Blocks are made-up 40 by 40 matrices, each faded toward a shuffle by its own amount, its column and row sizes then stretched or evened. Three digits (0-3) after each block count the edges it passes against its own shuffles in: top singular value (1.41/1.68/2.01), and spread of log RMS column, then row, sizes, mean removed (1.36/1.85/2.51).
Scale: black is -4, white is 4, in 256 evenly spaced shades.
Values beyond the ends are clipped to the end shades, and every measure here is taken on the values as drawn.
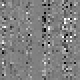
1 3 1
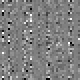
1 3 1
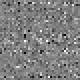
0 1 2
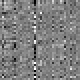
3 3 1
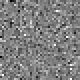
0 1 0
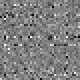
2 1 2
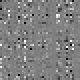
0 3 2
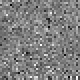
1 1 1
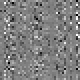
3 3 0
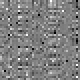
3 2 0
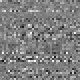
2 0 3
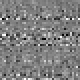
3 0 3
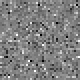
0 0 1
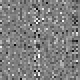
2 3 0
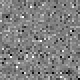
0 0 1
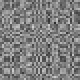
3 1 1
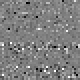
0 0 2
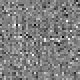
1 0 1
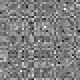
3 1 0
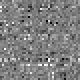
2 1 2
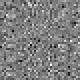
2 1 0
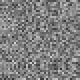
3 0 1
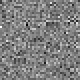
2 0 1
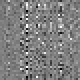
3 3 0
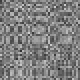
3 1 0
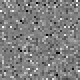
0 0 1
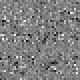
0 0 2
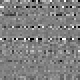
3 0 3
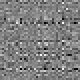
3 2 2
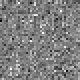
1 1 0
